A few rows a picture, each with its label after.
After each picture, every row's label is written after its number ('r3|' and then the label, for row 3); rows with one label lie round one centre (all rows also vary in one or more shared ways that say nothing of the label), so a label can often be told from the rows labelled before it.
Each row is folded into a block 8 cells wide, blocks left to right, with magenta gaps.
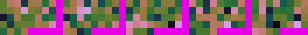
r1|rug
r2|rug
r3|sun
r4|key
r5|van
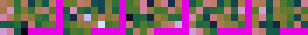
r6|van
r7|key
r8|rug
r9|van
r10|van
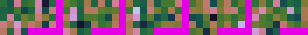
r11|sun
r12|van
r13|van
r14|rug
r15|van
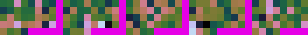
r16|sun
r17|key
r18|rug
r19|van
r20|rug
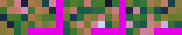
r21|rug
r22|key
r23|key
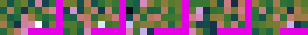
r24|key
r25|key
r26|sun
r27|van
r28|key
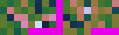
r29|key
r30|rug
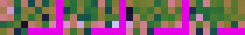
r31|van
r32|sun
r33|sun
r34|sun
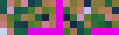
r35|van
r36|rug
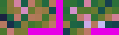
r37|rug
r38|key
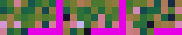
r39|sun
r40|sun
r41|van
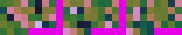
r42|key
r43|van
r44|van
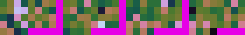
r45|rug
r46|key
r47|sun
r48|sun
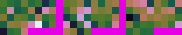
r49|key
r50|rug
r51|rug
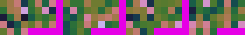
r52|rug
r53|key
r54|rug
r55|sun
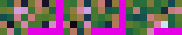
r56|rug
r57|rug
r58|key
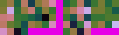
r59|van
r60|rug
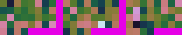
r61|sun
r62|key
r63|van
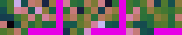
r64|rug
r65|key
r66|van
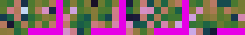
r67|rug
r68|van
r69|rug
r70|van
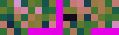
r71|rug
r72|rug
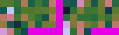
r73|van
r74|sun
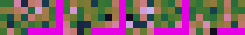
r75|rug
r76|van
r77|rug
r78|sun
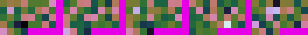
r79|van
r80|van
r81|van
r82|key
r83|rug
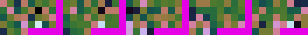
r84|key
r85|key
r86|sun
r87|sun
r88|key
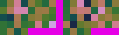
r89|rug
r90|rug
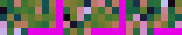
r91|sun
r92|rug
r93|sun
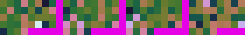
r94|key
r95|sun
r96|sun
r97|rug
